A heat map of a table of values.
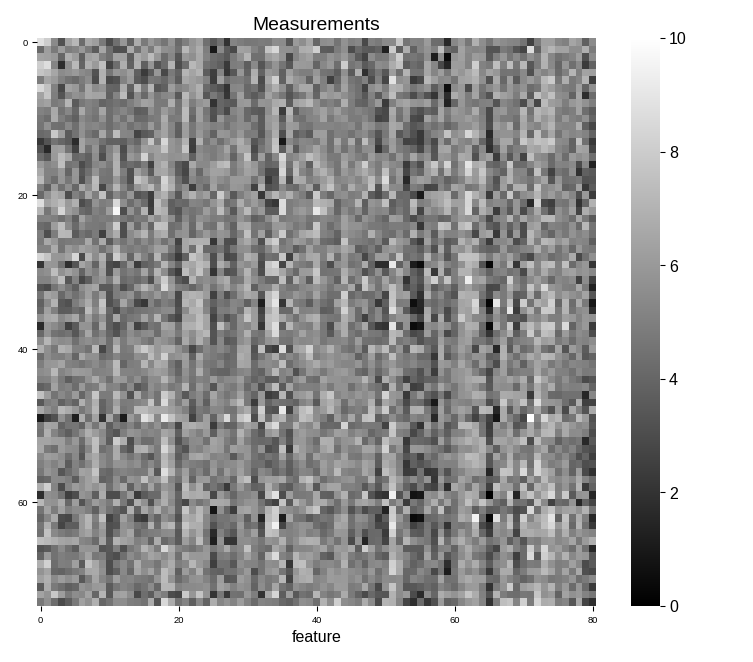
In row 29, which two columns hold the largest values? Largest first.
51, 34
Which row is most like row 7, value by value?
58
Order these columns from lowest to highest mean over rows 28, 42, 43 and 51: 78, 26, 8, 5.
78, 26, 8, 5
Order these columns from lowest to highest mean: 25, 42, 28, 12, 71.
25, 28, 12, 42, 71
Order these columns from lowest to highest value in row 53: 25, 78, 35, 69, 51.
78, 51, 69, 25, 35
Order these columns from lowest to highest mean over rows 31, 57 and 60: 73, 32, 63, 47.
32, 63, 73, 47
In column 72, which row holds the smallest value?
8
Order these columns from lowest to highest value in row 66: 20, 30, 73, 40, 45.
20, 40, 45, 30, 73
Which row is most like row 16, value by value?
31
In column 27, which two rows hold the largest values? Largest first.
49, 16
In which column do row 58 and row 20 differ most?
59
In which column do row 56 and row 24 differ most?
70
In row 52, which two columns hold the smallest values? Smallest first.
79, 53
